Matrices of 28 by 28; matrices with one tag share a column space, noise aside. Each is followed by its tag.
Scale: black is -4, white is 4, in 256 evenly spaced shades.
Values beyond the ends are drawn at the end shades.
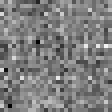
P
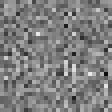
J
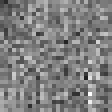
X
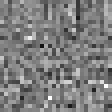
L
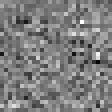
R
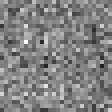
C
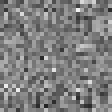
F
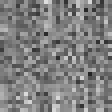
X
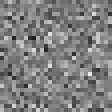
J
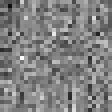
X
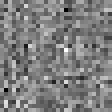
P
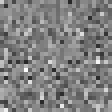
R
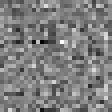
C
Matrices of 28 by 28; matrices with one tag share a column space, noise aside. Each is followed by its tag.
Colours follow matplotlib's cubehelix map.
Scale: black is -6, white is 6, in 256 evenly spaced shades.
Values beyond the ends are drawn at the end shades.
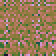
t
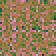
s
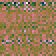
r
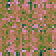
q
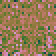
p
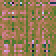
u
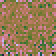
p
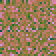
s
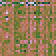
u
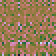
t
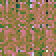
q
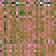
u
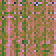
u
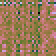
u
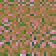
t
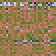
r
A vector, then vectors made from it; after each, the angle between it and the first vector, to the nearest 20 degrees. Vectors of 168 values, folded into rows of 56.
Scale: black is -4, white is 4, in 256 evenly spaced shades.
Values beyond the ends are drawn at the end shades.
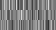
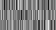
160 degrees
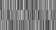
20 degrees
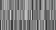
60 degrees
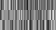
60 degrees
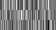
20 degrees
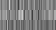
60 degrees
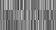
60 degrees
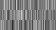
40 degrees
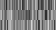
120 degrees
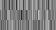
160 degrees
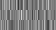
20 degrees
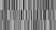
140 degrees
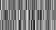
80 degrees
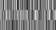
60 degrees
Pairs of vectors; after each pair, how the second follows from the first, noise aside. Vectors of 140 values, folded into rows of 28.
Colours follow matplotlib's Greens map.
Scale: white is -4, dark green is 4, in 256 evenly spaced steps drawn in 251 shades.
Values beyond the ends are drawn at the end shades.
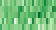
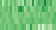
partly zeroed.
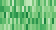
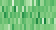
partly zeroed.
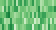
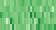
wrapped around, negated, partly zeroed.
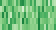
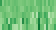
partly zeroed.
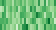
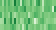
wrapped around, negated, partly zeroed.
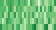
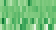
negated, partly zeroed.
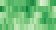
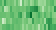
wrapped around, partly zeroed.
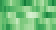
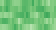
reversed, negated, shrunk.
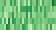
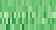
partly zeroed.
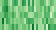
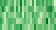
wrapped around.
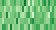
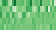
wrapped around, negated, partly zeroed.
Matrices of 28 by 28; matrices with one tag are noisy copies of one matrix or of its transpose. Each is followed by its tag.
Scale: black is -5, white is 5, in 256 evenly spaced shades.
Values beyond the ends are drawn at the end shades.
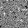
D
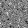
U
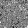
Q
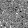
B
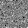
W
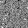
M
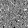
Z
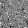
U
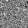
D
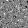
D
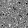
Z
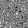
B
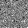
W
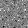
Z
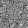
W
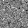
U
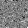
W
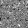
M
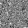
U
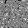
M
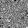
Q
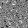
D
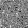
B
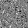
B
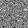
Z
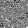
Q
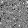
M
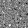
Z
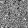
M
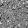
M
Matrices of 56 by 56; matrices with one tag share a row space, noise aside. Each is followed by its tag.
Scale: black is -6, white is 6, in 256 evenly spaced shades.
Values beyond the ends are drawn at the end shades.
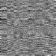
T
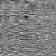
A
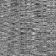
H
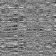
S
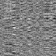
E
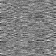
T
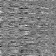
A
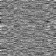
T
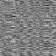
E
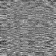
T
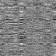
S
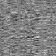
H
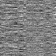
S
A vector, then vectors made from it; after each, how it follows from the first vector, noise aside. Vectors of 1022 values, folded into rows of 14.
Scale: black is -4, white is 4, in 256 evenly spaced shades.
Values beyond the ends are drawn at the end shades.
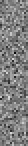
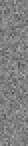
reversed, shrunk.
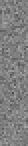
reversed, shrunk.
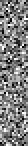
wrapped around, scaled up.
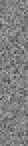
shrunk.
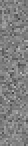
reversed, shrunk.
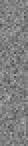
shrunk.
